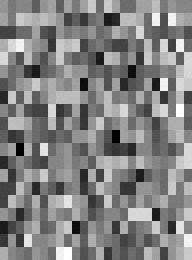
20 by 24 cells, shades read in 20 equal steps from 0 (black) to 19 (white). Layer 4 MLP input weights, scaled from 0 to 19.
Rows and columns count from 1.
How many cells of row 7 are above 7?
16
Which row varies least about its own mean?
1
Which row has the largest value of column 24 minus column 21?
20
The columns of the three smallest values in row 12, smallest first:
3, 17, 15
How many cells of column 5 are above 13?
1
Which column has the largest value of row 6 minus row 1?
24
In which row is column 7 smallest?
4
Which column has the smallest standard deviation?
12
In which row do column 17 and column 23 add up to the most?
9
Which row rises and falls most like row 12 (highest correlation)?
19
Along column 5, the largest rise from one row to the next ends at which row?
7
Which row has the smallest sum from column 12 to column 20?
6
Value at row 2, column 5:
13
